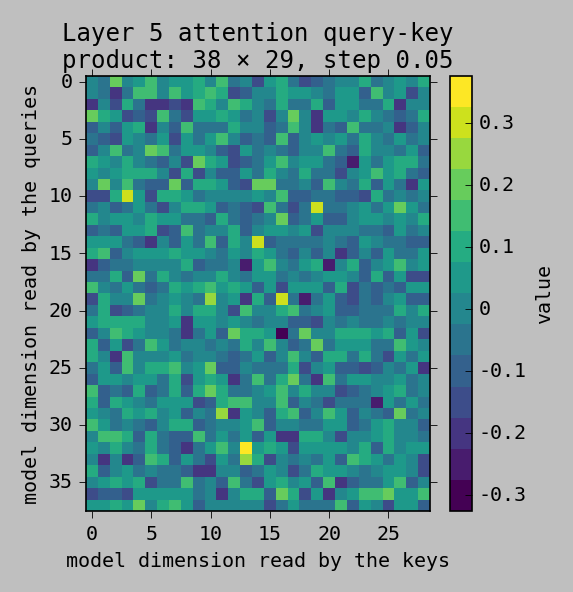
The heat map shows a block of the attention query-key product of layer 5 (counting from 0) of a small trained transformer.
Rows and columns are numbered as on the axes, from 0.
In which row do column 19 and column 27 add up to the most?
11
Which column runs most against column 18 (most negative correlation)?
16
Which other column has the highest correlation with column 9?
10
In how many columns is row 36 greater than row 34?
17
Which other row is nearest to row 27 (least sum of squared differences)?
7
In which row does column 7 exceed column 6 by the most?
9
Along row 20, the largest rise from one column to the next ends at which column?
13
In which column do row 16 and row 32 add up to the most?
15
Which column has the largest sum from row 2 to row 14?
3
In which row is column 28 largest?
36
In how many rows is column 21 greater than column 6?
13
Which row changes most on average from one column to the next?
19
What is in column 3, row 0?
0
